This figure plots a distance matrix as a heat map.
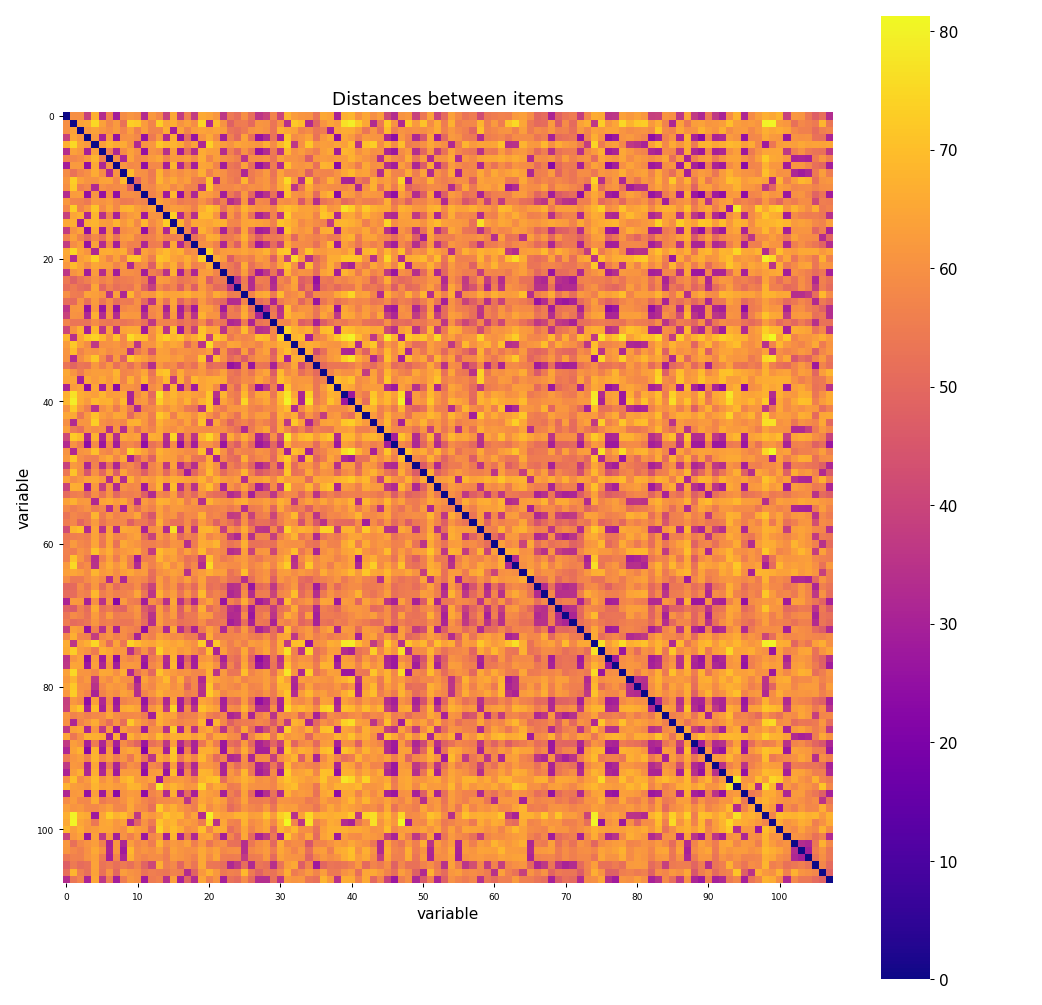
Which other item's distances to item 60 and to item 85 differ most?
20
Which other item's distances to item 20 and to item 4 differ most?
98
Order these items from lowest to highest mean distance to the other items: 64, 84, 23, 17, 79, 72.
72, 23, 84, 17, 79, 64
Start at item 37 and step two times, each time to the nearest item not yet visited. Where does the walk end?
15
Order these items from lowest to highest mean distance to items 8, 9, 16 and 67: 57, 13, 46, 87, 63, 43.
46, 57, 87, 43, 63, 13
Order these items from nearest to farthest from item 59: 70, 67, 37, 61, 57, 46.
70, 67, 61, 57, 46, 37
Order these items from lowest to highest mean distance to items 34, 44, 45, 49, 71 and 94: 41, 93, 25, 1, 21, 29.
29, 25, 1, 41, 21, 93
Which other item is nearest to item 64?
96
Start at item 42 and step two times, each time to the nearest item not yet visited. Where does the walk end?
36
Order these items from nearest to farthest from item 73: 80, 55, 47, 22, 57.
80, 55, 57, 22, 47
